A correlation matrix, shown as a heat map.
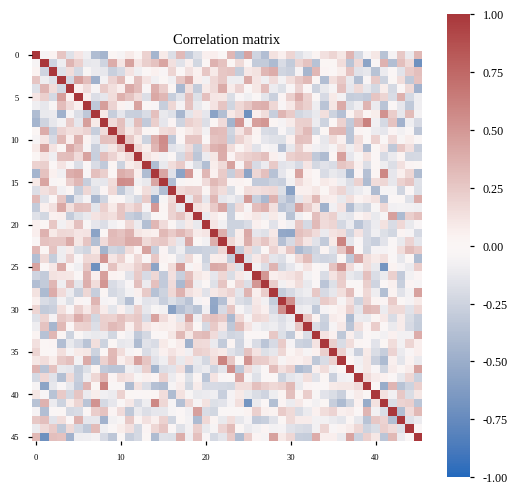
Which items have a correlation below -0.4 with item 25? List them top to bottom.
7, 14, 41
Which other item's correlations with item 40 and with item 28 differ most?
2
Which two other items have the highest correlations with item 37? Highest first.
23, 45
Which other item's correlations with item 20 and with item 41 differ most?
7
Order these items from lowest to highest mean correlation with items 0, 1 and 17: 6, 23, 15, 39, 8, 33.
8, 39, 6, 33, 23, 15
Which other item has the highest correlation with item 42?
19
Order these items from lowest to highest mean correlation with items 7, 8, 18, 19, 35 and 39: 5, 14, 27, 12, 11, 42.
11, 5, 12, 14, 27, 42
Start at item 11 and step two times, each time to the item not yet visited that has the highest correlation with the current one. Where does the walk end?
10
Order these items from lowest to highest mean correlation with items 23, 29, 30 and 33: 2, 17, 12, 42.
17, 12, 2, 42
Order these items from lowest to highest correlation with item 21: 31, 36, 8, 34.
34, 8, 36, 31
